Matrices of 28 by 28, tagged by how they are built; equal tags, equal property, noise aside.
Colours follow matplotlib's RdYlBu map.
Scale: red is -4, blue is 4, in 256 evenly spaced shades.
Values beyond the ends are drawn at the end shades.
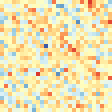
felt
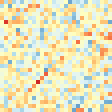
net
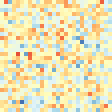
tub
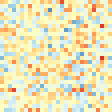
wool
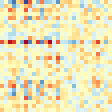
wool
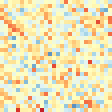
felt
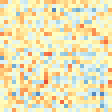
tub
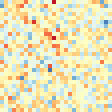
felt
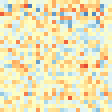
wool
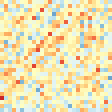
net
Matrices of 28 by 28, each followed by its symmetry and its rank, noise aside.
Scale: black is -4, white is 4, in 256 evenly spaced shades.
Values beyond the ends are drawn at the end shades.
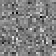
no symmetry, rank five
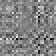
symmetric, rank three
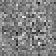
no symmetry, rank five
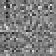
no symmetry, rank five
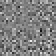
antisymmetric, rank four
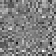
antisymmetric, rank four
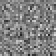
antisymmetric, rank four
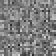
no symmetry, rank five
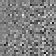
no symmetry, rank five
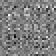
no symmetry, rank four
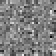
no symmetry, rank four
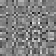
no symmetry, rank three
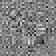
symmetric, rank five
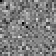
symmetric, rank five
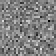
no symmetry, rank five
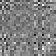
symmetric, rank three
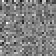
no symmetry, rank four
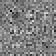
symmetric, rank five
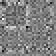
symmetric, rank five
